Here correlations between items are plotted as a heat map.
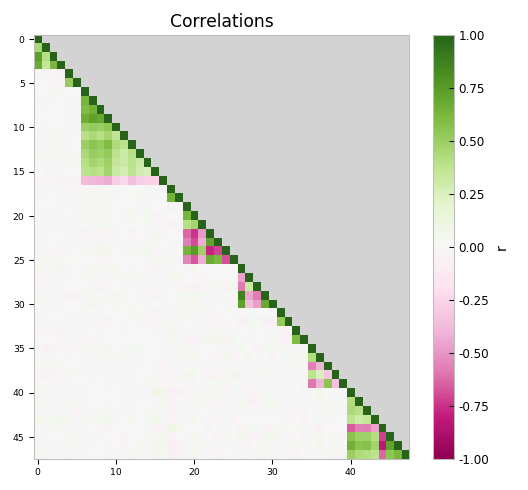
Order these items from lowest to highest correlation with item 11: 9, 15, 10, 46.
46, 15, 10, 9
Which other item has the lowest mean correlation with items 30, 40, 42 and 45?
44
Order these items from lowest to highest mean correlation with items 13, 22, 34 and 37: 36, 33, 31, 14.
36, 31, 14, 33
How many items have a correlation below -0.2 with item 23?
4
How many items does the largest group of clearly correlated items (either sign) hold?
11
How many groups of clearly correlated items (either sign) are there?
10
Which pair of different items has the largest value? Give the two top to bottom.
26, 29
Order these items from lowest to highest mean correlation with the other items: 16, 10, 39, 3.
16, 39, 3, 10
